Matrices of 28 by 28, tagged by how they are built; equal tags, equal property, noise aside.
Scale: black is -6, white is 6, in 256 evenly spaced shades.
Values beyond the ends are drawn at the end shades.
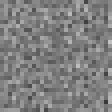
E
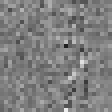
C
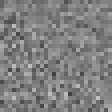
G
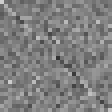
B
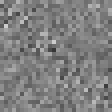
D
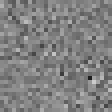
D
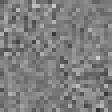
D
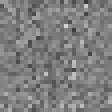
C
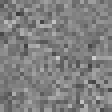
D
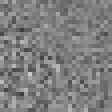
G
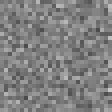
E
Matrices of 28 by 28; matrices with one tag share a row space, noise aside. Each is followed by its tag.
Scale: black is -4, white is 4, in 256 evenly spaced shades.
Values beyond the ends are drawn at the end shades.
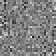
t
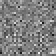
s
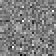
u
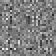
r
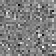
s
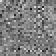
s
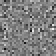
t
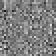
t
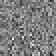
u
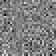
t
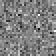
s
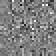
u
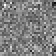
t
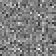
s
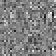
t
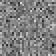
s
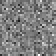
s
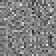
u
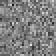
u
